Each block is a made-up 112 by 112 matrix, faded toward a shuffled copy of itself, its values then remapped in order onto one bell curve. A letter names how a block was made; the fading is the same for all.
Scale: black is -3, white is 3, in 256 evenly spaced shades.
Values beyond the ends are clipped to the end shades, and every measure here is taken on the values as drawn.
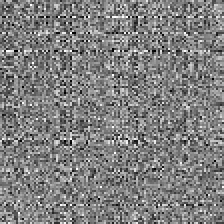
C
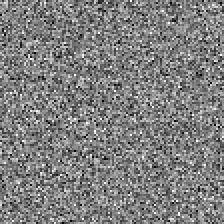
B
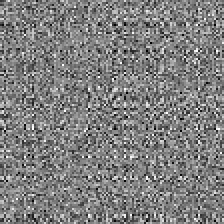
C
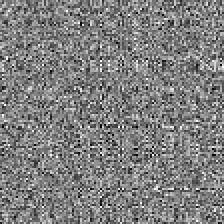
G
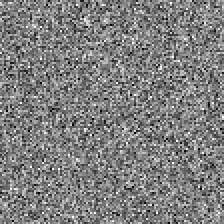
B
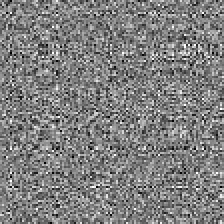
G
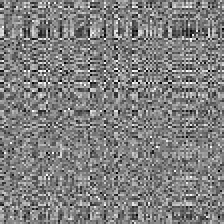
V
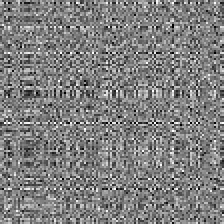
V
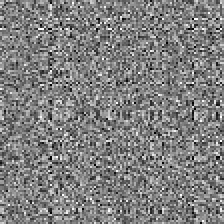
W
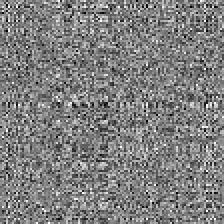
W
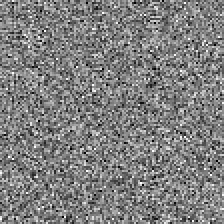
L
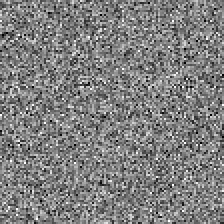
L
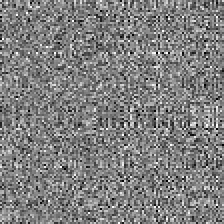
W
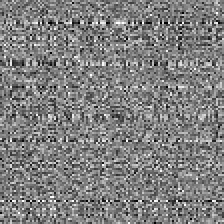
C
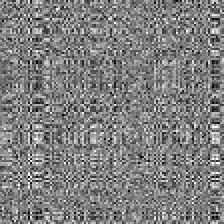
V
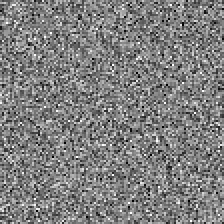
B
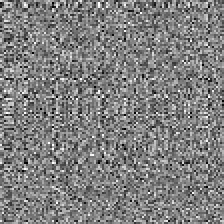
W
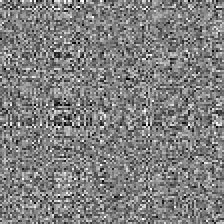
W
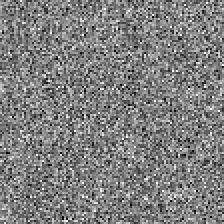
L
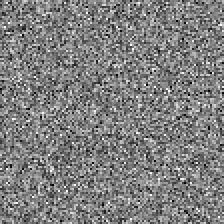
B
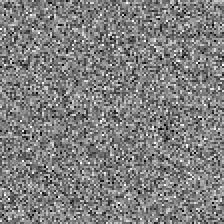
B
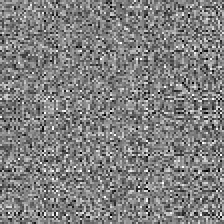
W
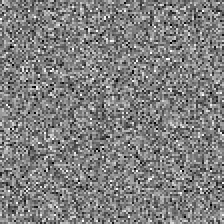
L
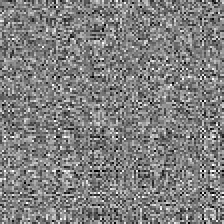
G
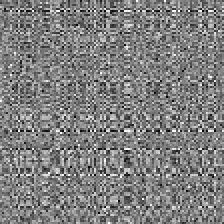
V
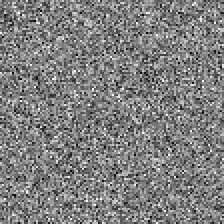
B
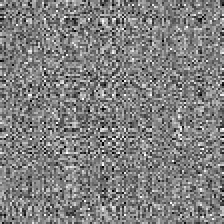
W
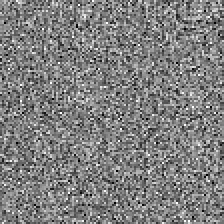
L
